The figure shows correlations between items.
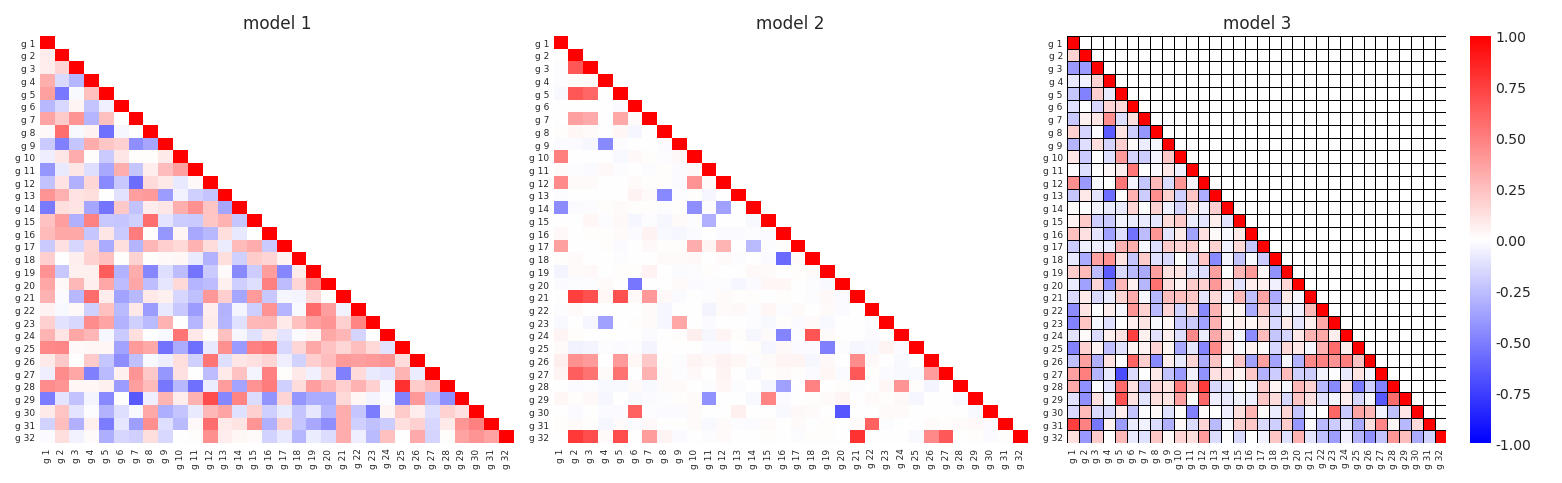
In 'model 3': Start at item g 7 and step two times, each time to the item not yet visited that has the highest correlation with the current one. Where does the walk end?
g 18
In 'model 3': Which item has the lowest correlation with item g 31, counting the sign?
g 3
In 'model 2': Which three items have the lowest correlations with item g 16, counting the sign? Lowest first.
g 18, g 24, g 28
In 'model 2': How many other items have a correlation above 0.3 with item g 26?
6
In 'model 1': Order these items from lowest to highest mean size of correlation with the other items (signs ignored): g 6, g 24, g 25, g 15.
g 24, g 6, g 15, g 25
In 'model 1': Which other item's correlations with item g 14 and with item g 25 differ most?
g 28
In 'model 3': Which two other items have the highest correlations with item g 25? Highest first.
g 23, g 13
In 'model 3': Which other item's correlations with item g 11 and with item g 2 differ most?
g 30
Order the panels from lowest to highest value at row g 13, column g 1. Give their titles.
model 3, model 2, model 1
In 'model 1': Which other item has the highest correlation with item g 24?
g 10
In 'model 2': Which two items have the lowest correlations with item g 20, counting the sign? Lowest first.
g 30, g 6
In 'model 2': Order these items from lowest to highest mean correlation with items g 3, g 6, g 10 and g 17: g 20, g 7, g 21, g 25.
g 20, g 25, g 7, g 21
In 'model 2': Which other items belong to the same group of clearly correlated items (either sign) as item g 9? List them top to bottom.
g 4, g 23
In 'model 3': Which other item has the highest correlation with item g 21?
g 26
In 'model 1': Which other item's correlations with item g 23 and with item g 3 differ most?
g 4
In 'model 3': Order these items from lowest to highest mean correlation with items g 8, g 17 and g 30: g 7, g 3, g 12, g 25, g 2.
g 7, g 3, g 2, g 12, g 25
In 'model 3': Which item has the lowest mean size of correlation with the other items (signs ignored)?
g 14
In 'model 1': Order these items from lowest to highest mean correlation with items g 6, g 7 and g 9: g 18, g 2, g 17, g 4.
g 2, g 4, g 17, g 18
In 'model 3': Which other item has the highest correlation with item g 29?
g 5
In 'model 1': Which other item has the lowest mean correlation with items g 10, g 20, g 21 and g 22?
g 6
